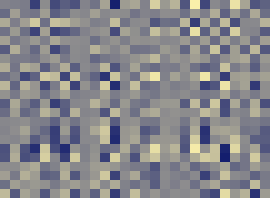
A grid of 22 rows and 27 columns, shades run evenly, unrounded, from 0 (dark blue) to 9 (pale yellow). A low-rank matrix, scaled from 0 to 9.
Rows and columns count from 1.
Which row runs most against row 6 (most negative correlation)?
5
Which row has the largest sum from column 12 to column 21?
9
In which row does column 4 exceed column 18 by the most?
3
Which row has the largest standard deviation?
17
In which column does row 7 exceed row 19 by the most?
16
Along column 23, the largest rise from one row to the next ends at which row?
10
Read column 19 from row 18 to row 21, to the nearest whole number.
4 5 4 5
